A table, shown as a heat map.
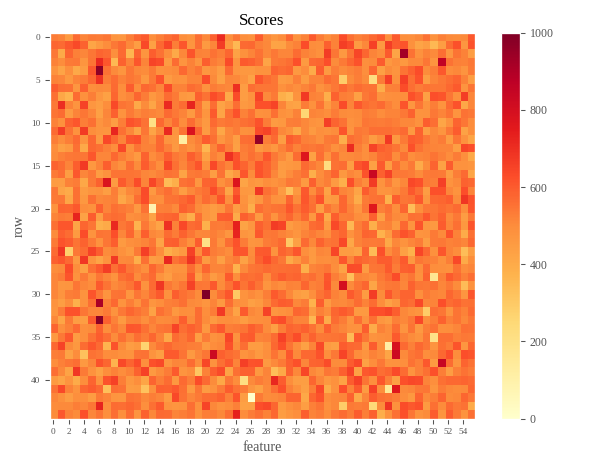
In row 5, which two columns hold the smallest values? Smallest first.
42, 38
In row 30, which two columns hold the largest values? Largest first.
20, 42
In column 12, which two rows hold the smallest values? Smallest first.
36, 41
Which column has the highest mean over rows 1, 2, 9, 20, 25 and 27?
46
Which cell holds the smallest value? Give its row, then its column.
42, 26
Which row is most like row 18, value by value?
7
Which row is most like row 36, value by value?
41
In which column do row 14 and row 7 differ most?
23
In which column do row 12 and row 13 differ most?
27
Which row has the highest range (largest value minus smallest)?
12
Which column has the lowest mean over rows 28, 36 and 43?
50
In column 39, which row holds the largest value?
13
